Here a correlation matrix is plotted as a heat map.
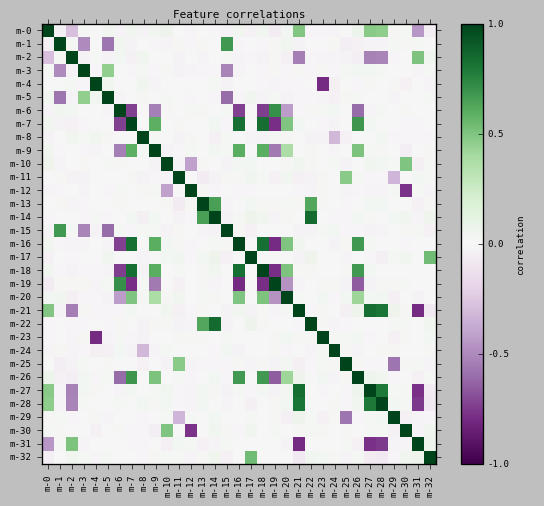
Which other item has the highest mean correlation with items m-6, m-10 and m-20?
m-30
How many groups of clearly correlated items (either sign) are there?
9
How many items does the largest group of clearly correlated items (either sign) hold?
8
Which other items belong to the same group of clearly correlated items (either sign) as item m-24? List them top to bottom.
m-8
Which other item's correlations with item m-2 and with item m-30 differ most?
m-12
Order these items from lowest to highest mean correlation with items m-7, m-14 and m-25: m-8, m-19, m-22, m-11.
m-19, m-8, m-11, m-22
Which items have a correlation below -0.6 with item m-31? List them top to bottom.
m-21, m-27, m-28
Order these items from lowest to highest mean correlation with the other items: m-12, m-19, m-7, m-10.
m-19, m-12, m-10, m-7
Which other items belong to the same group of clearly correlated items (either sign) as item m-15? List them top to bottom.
m-1, m-3, m-5
